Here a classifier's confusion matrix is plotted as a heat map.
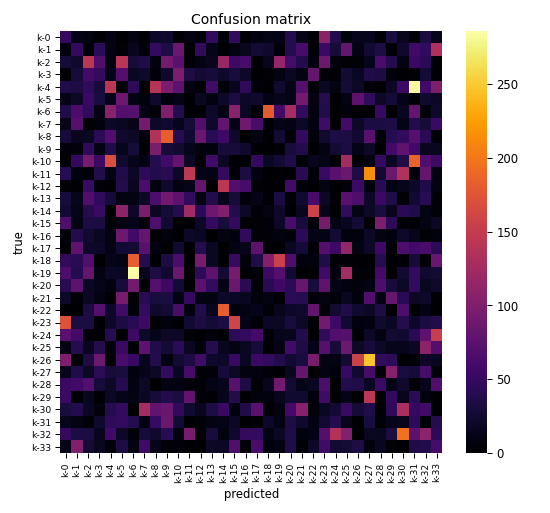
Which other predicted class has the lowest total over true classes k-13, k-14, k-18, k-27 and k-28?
k-24
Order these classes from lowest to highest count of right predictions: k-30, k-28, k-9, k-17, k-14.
k-9, k-28, k-17, k-14, k-30
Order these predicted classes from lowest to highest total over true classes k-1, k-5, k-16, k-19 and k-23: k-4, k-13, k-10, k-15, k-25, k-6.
k-4, k-13, k-10, k-25, k-15, k-6
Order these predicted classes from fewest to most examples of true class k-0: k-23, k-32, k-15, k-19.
k-19, k-32, k-15, k-23
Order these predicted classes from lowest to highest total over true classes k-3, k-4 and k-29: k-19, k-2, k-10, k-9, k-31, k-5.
k-19, k-5, k-2, k-9, k-10, k-31
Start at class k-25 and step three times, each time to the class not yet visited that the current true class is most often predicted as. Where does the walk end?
k-7
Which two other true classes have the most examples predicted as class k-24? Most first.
k-32, k-11
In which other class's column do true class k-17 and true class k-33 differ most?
k-25
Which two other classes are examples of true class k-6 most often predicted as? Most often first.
k-18, k-20
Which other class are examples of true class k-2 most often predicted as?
k-5
